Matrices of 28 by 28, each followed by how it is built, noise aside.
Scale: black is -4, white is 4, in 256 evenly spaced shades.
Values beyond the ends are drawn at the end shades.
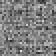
blocks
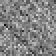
Toeplitz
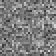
blocks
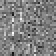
uneven columns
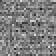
blocks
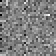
uneven columns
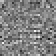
low rank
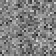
repeating rows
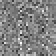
uneven columns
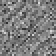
Hankel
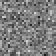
repeating rows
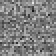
blocks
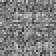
blocks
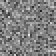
repeating rows
